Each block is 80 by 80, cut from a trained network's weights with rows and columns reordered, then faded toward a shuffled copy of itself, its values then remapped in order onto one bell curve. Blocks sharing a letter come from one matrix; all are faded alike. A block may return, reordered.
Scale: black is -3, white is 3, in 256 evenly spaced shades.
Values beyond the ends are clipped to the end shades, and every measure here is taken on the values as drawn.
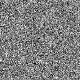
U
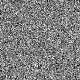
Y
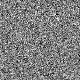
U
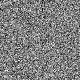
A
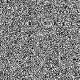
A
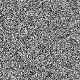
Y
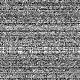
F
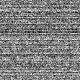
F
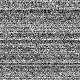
F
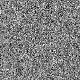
U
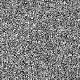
Y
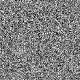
Y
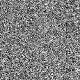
A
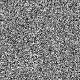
U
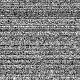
F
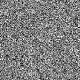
U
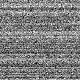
F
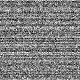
F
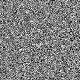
U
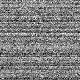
F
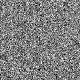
A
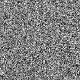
Y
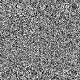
A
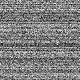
F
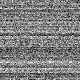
F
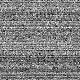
F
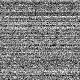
F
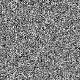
Y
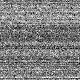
F
